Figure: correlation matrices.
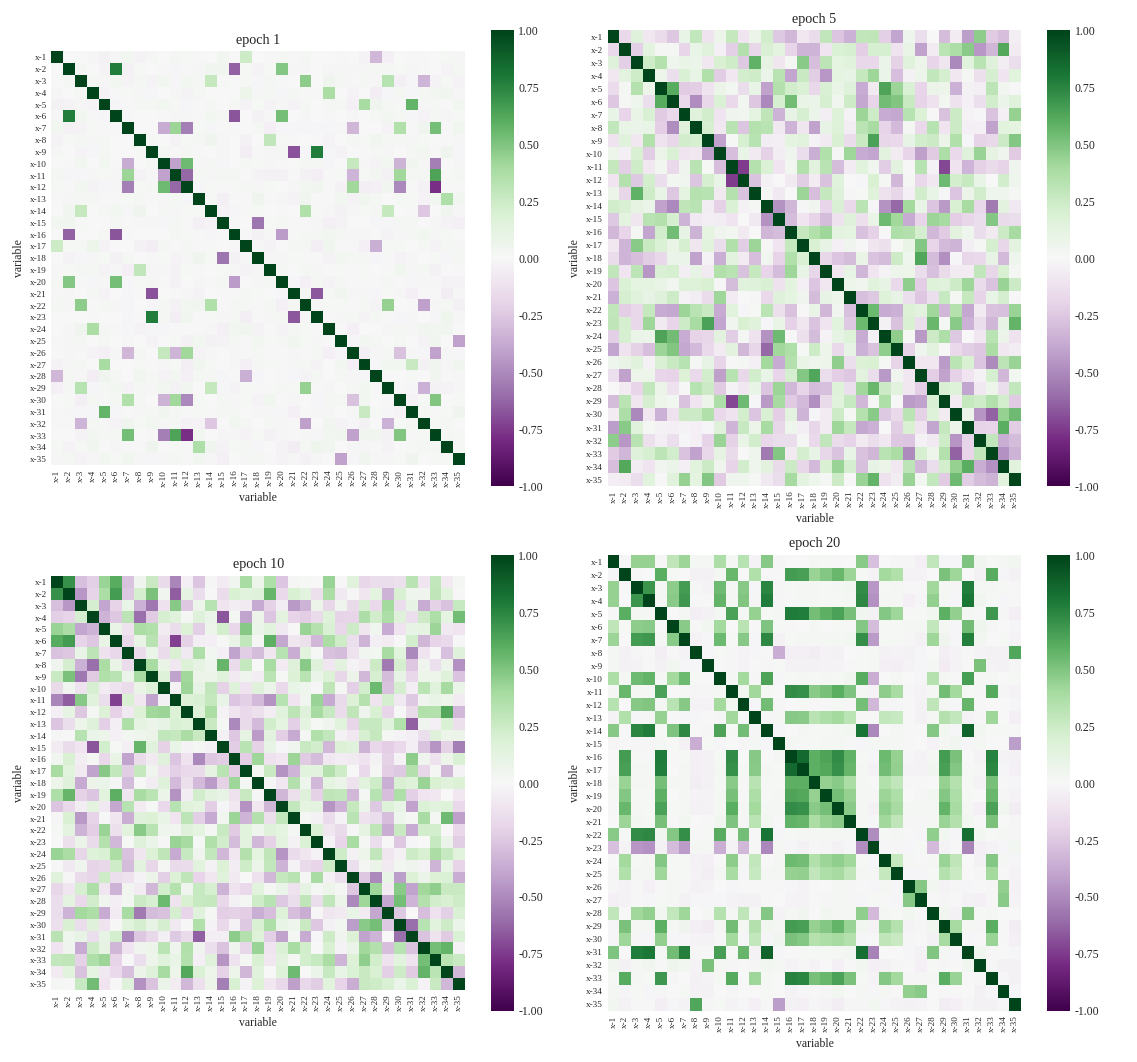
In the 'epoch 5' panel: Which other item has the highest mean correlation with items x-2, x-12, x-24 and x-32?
x-29
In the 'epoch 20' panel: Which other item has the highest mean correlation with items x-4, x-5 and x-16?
x-17
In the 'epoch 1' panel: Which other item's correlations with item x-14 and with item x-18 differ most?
x-15
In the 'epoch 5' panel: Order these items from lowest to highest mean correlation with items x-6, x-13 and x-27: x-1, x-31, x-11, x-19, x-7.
x-1, x-31, x-7, x-19, x-11
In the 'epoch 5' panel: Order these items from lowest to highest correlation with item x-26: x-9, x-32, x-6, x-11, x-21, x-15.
x-15, x-32, x-21, x-11, x-9, x-6
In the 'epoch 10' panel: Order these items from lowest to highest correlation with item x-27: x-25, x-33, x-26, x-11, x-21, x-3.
x-26, x-21, x-25, x-3, x-11, x-33
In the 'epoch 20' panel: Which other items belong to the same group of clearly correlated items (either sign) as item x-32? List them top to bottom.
x-9
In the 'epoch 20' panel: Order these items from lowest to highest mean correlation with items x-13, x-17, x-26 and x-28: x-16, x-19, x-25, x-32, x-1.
x-32, x-1, x-25, x-19, x-16
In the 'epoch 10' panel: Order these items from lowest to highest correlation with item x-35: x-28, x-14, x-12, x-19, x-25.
x-12, x-25, x-19, x-14, x-28
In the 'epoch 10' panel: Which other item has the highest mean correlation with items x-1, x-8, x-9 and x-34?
x-2
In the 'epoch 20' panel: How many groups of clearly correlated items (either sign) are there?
5
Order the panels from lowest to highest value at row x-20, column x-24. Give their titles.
epoch 10, epoch 1, epoch 5, epoch 20
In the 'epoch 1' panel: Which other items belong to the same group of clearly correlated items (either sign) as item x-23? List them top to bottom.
x-9, x-21
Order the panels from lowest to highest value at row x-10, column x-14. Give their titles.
epoch 5, epoch 1, epoch 10, epoch 20
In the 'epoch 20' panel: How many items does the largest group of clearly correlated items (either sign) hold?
15
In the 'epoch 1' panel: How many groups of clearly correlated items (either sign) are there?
11
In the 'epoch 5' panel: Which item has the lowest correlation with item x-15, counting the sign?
x-14
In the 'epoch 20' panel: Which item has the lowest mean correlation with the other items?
x-23
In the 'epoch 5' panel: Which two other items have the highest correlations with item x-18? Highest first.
x-27, x-16
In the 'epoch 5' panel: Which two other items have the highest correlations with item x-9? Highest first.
x-23, x-35
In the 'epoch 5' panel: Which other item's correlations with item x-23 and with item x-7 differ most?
x-28
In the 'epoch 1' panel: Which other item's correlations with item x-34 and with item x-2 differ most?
x-6
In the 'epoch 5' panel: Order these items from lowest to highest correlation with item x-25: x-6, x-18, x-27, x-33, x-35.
x-35, x-27, x-18, x-33, x-6
